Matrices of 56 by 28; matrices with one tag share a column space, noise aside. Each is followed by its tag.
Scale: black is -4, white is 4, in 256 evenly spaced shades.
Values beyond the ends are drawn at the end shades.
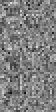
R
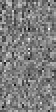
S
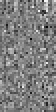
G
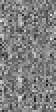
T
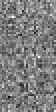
G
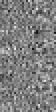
G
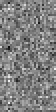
R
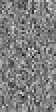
G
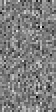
G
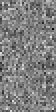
R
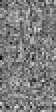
S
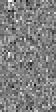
S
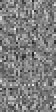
S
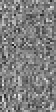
T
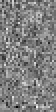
S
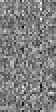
G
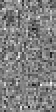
S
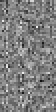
G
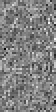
R
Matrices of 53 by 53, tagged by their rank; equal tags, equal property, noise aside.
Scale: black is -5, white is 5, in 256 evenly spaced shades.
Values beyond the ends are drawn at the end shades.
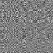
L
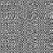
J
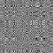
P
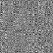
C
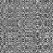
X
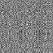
C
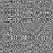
X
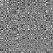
J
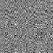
C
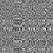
P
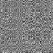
C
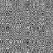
J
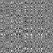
P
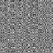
J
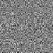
L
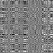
P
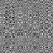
J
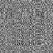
C
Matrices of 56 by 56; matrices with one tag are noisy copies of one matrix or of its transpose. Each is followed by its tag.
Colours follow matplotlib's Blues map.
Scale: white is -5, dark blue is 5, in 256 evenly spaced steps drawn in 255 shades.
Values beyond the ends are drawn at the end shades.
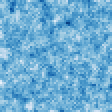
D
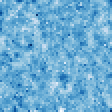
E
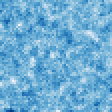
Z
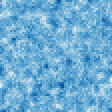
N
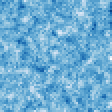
Z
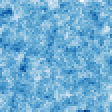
D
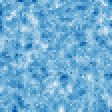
E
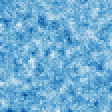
Z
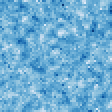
Z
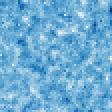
Z
